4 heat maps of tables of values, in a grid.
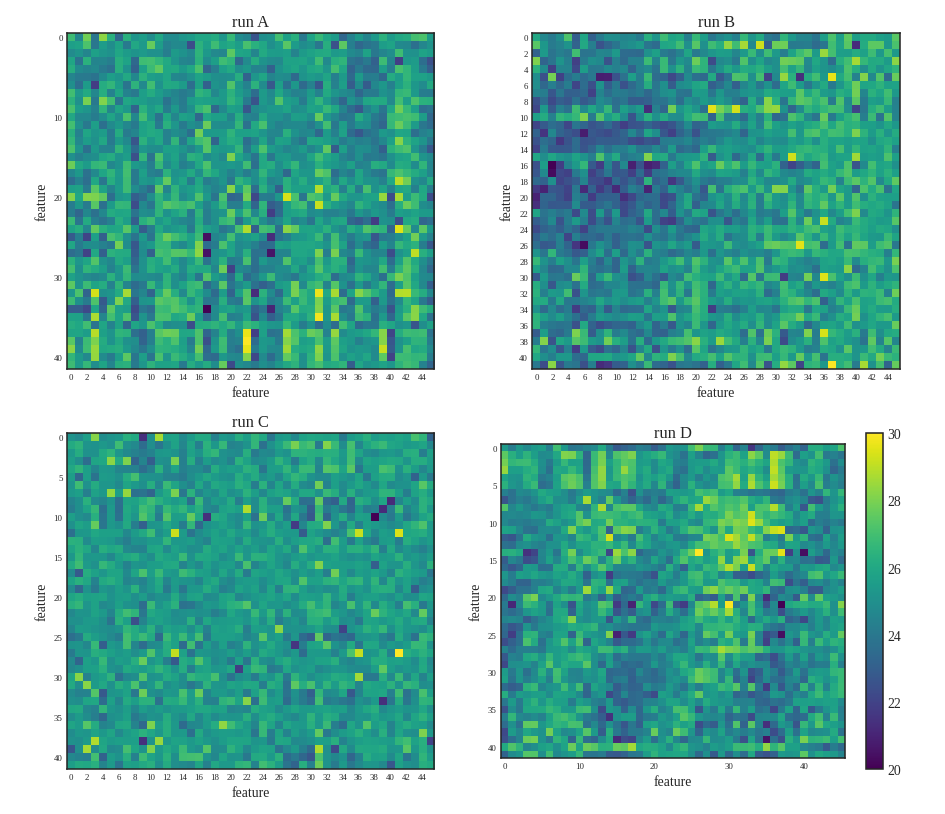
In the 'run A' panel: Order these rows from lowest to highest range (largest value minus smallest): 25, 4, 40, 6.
4, 6, 40, 25
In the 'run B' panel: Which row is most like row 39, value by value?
36
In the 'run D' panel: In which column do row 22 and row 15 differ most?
15
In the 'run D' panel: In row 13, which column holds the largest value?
31
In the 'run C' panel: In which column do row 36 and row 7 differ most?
10
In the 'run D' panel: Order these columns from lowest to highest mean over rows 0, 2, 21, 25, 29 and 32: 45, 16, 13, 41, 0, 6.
16, 0, 6, 41, 13, 45
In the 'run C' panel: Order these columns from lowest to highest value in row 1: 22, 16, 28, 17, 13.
16, 22, 13, 17, 28
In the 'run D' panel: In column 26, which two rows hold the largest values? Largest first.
14, 8
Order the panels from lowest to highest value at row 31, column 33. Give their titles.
run D, run C, run B, run A
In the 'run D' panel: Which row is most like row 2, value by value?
3
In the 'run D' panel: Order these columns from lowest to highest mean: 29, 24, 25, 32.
24, 32, 25, 29
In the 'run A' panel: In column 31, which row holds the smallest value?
6
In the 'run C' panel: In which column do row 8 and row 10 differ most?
38
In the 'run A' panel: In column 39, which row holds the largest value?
39
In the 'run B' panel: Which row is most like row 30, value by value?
37
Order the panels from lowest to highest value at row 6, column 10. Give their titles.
run B, run D, run C, run A
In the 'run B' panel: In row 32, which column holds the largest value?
45
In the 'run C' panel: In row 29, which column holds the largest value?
39
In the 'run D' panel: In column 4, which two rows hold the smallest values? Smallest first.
14, 15
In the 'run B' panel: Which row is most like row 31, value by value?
4
